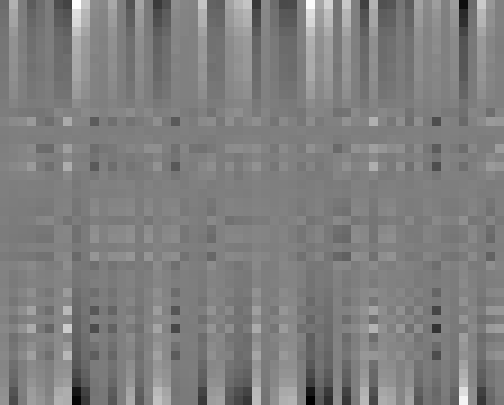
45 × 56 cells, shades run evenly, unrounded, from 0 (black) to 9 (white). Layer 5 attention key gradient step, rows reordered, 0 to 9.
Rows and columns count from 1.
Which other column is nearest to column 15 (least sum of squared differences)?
44
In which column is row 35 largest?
8
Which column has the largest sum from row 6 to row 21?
35
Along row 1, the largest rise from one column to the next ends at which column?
9
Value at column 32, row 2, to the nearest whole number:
3
